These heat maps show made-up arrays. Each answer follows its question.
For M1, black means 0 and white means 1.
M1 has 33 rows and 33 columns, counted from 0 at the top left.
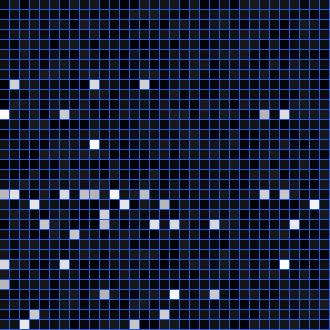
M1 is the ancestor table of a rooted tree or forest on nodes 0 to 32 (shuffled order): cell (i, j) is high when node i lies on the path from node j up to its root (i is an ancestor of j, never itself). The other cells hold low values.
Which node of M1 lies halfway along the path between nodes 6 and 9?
19
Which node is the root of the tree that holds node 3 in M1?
20
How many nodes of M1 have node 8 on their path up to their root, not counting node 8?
3
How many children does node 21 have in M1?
1
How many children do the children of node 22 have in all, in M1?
2
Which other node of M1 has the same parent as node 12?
31
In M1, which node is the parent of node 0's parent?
26
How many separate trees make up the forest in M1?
11
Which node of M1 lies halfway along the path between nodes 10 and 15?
29
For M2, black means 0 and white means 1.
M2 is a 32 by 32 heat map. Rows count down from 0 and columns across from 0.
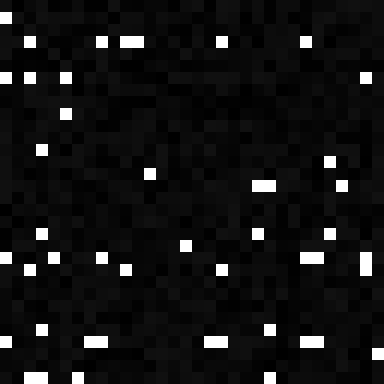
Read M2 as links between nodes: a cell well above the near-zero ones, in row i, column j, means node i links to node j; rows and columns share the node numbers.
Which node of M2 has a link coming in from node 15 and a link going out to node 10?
node 22
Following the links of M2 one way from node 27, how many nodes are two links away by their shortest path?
7
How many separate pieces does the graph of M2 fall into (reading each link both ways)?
4
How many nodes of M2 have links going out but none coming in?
7
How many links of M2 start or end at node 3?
10
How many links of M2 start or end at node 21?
8
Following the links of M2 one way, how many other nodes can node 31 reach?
12
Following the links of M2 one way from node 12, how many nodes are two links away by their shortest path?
6
